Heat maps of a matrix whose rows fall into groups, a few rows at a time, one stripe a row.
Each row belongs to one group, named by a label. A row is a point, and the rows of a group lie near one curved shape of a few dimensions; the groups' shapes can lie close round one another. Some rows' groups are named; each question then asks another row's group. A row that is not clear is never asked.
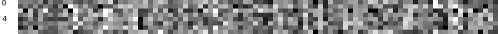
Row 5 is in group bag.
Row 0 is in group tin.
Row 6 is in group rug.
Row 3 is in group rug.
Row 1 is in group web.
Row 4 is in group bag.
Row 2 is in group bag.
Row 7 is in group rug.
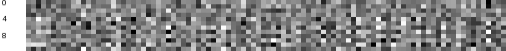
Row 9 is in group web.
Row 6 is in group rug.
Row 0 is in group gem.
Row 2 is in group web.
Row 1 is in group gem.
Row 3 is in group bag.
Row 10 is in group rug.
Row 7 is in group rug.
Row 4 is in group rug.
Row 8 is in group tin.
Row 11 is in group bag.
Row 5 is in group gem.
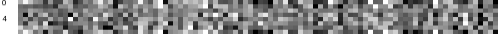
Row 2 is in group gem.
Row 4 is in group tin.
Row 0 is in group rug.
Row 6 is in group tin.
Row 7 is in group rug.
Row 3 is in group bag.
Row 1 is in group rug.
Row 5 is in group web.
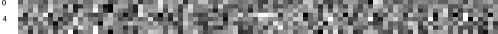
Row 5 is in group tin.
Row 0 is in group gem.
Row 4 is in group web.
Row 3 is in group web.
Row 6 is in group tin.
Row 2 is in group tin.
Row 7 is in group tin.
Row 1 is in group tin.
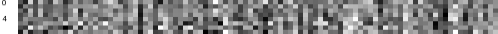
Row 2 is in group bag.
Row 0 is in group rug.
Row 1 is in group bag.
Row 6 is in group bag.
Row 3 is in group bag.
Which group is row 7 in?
bag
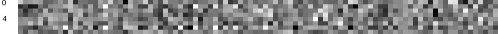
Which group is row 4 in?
web
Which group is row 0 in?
rug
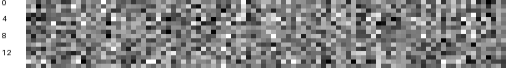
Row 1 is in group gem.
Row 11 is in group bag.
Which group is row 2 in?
tin
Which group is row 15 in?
rug
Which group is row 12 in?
bag
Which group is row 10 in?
rug
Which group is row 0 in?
tin
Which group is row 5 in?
tin
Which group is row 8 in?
tin
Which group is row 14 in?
rug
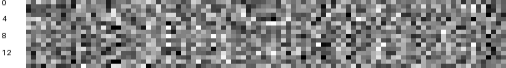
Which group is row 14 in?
tin
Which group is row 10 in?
tin
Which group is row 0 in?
tin
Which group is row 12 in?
rug
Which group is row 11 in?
web
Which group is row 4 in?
rug
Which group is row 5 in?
web
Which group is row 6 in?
tin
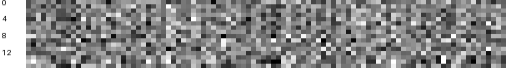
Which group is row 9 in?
rug
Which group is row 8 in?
tin
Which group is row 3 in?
rug
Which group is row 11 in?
web
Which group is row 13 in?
rug
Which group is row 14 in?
rug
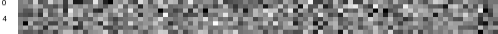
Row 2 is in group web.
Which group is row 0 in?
tin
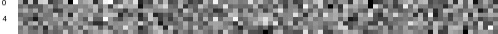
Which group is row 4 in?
bag
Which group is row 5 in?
web
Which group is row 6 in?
web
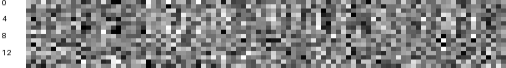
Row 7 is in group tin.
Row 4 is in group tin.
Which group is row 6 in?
tin
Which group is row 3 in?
rug
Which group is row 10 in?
bag
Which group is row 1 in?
web
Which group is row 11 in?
gem
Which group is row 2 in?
rug
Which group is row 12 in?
web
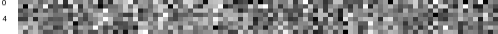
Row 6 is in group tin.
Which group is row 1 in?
tin
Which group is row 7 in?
rug
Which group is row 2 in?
rug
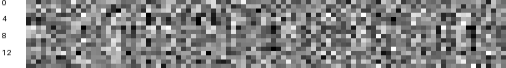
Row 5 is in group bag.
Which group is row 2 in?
tin
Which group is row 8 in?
rug
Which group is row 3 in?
bag
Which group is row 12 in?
web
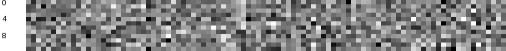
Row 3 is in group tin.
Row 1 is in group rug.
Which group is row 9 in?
rug
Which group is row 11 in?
bag
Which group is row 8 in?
tin
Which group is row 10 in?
web
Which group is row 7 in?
gem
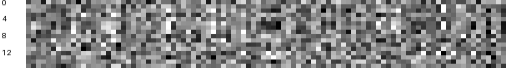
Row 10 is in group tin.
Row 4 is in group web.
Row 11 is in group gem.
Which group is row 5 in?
rug
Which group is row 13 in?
web
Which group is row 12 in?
tin
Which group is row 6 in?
rug
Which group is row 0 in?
web
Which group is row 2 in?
rug
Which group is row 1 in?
rug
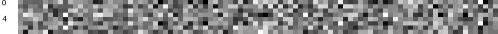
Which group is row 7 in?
web
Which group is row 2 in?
tin
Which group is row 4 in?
gem
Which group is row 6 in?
gem
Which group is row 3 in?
rug
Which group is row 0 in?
web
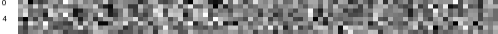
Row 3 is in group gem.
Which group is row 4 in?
rug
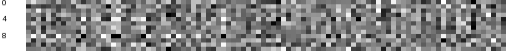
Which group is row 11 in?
web
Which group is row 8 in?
tin
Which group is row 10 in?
rug
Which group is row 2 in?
rug
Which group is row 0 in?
rug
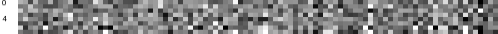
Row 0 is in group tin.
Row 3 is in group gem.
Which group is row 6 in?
tin
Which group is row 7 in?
gem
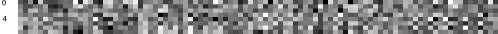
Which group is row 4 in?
tin
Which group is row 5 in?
rug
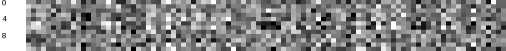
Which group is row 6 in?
rug
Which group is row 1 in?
rug
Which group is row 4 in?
tin
